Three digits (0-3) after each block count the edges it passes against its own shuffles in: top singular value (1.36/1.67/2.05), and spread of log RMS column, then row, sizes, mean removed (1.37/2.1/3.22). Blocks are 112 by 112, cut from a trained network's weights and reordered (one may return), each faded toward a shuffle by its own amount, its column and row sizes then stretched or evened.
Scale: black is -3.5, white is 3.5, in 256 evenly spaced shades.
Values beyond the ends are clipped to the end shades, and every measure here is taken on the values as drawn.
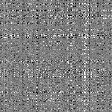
3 2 3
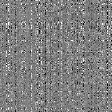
2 3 2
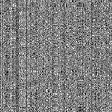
3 0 2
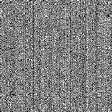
2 1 1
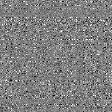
1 2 3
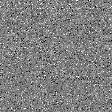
0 1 1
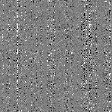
1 3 2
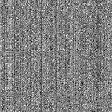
3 0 1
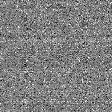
1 1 0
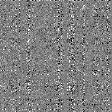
1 3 2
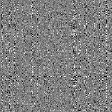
2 3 1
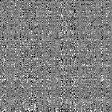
2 3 1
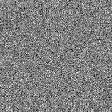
2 0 0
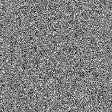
0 2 0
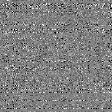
2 2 3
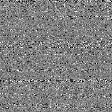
1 0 3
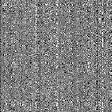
2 2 2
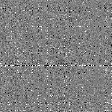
2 2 2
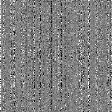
3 3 1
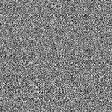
3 0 2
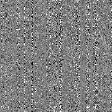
0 3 1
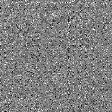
1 2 0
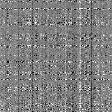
3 2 3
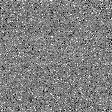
0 0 1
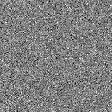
2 0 0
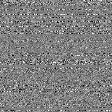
1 0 3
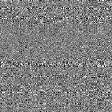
3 1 3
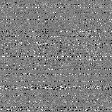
1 1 3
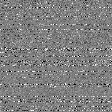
0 0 3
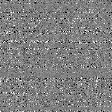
0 1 3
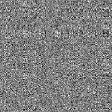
3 2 2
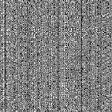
3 2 1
